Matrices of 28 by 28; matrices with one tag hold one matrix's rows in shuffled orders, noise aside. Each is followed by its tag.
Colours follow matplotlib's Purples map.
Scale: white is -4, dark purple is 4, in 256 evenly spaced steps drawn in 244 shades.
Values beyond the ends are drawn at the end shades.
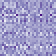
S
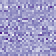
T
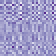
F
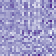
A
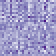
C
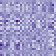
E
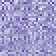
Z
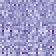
Z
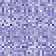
Z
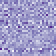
T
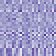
F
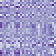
E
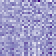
A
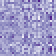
A
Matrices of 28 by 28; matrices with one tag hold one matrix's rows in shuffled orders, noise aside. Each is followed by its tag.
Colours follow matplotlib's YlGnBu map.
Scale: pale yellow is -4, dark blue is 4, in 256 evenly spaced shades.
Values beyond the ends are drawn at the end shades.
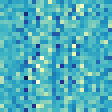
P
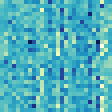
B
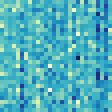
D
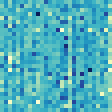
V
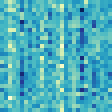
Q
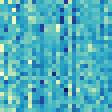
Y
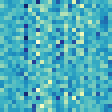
P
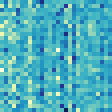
Y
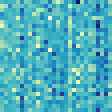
D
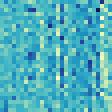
B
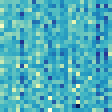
D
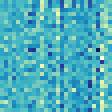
B
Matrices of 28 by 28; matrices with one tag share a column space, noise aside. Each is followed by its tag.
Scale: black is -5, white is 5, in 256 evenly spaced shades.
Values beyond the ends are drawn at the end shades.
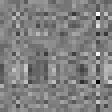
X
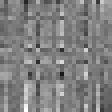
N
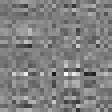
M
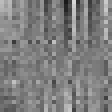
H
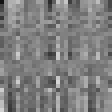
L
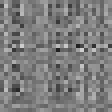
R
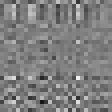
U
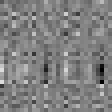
X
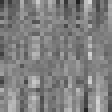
L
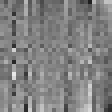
N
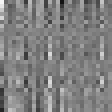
L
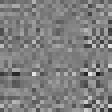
M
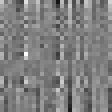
L
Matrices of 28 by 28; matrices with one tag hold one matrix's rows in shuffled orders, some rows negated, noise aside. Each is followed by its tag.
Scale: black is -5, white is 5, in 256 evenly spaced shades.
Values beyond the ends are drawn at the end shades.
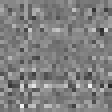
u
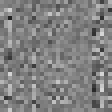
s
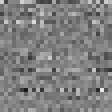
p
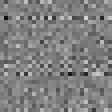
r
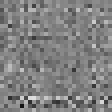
u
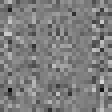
s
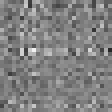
u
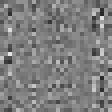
s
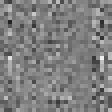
s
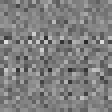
r
